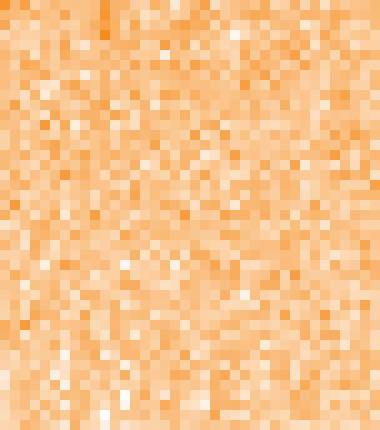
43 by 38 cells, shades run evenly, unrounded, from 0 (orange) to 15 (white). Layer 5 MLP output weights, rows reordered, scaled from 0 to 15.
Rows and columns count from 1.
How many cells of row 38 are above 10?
7
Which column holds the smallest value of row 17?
30
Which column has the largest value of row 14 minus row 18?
21
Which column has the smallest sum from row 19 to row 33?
29
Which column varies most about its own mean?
11
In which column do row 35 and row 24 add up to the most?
27
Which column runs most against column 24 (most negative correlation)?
18
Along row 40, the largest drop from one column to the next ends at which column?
14
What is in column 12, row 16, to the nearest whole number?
5
